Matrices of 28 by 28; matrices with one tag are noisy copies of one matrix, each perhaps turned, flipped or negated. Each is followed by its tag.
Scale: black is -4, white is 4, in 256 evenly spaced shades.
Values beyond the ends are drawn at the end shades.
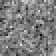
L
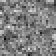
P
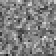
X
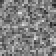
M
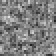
P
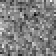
L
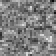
P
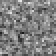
X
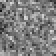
L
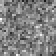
L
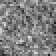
L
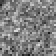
L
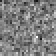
X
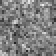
L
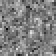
P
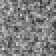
X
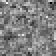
P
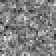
P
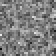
M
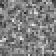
M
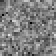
L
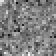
L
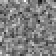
M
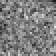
L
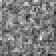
X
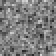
L
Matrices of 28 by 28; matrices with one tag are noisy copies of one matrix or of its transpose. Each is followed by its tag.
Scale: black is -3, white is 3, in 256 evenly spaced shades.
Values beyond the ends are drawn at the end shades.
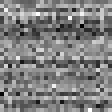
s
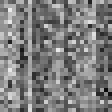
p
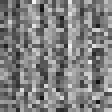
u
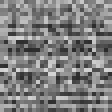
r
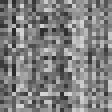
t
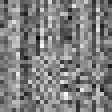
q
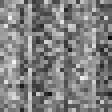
p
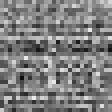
r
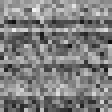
p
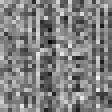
r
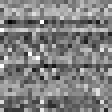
p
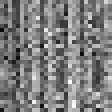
u
